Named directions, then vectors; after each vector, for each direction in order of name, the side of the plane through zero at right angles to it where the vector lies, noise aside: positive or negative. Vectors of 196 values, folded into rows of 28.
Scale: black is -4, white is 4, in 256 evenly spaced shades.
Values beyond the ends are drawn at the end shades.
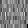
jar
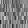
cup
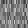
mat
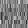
negative, negative, negative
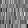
positive, positive, negative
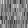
negative, negative, negative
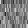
positive, negative, positive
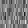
negative, negative, positive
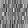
positive, negative, negative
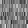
negative, negative, positive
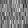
negative, positive, positive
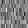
negative, negative, positive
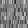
positive, positive, negative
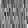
positive, negative, positive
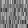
positive, positive, negative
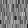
positive, positive, positive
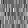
positive, negative, positive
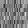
positive, negative, negative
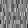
positive, positive, positive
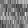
positive, negative, negative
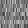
negative, positive, positive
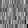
positive, positive, negative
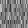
negative, negative, negative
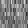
negative, positive, negative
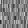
positive, positive, positive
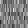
positive, negative, positive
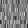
positive, positive, positive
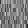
negative, positive, negative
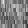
negative, positive, negative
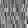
positive, negative, positive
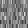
positive, positive, negative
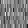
negative, positive, negative
